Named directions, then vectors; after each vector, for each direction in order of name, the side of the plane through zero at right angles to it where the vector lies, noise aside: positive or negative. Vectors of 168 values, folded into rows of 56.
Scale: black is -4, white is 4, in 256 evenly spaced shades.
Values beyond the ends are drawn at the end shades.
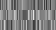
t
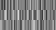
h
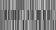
negative, negative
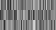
positive, negative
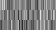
negative, negative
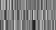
negative, positive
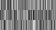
positive, negative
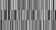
negative, negative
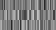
positive, positive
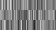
negative, positive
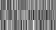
positive, negative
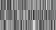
positive, negative
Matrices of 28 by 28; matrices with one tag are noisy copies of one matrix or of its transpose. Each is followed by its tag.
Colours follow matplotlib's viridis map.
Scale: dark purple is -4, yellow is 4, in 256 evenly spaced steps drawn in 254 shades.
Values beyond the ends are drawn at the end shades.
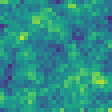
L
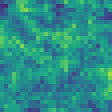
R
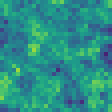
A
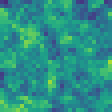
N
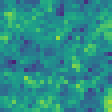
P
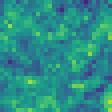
P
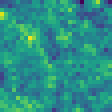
N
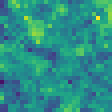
N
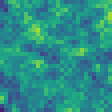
N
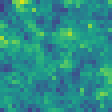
R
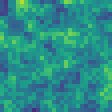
R
